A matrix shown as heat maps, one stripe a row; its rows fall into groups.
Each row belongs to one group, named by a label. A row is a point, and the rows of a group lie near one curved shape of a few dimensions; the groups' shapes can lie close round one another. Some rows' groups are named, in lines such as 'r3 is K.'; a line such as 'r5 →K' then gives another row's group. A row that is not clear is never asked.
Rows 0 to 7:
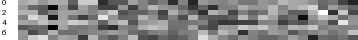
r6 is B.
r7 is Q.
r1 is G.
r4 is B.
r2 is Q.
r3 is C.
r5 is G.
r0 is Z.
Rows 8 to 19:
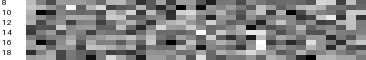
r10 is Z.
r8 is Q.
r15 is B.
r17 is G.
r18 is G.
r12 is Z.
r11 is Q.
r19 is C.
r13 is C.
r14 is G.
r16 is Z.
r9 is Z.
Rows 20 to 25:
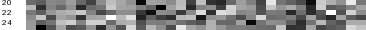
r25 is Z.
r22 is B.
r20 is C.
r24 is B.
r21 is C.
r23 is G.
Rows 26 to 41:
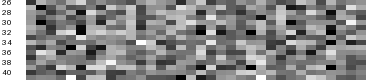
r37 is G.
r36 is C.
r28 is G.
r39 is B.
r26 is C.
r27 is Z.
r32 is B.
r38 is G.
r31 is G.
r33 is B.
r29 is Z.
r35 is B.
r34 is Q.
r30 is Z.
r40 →G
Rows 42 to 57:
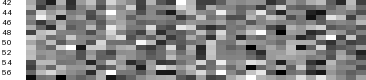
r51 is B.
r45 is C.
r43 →Z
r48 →G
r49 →Q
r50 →Q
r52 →Z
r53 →Z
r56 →G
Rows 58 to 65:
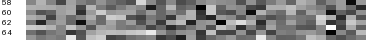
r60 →B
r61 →Q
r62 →C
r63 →Q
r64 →B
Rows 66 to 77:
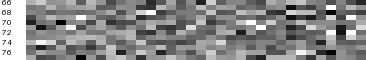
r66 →Z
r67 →B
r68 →Q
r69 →B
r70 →G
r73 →B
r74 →Q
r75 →B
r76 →Q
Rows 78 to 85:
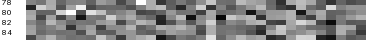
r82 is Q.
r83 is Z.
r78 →Q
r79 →C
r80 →B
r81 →C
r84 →Z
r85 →Q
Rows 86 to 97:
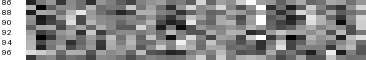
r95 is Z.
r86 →G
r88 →C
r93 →Z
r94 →Z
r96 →Q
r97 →G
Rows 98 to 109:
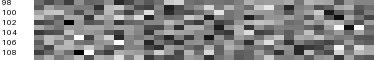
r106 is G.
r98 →G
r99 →G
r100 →Q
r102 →G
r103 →Q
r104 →C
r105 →Z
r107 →B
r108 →B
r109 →G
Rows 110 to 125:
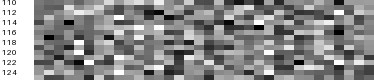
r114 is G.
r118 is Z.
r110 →B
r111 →C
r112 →B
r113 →G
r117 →Z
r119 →G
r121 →Q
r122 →B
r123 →Q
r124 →G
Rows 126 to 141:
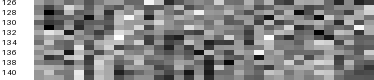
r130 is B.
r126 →Q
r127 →B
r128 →Z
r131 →Z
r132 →C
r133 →G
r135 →Z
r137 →B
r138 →G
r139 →Z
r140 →Z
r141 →Z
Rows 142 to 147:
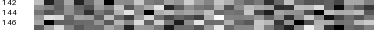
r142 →Z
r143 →Q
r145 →Q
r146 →Z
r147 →Q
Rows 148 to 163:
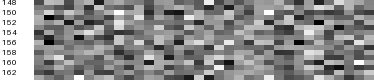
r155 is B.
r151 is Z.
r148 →C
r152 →C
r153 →Q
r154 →C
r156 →Z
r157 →Z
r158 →C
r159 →Q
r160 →C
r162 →B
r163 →Z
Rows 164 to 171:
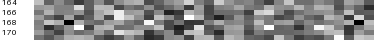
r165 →Z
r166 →G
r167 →Q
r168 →C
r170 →Q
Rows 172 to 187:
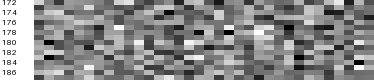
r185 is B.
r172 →Q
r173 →C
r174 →Q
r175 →Z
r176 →C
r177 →G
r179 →G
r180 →Z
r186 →Q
